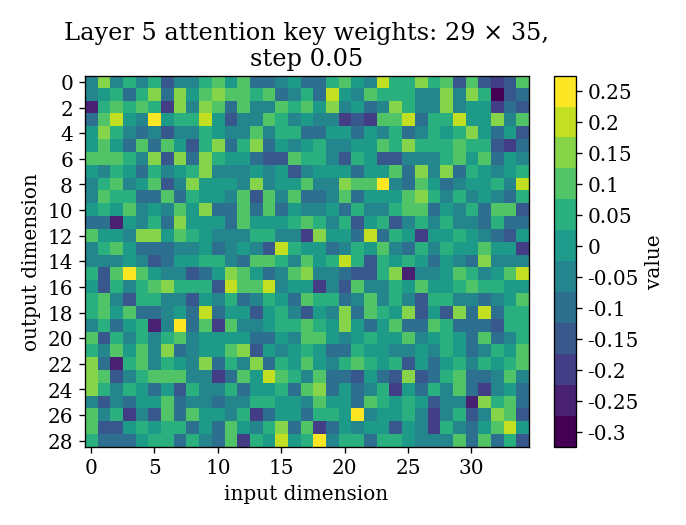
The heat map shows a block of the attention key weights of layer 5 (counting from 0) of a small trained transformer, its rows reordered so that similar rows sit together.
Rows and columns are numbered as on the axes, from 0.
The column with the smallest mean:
32
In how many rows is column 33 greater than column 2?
12
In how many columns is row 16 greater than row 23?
18
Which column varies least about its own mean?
16
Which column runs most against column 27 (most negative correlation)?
33
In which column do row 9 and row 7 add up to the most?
26
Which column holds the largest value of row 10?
9
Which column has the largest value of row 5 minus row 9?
13
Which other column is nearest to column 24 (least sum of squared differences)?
19
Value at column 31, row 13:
0.1
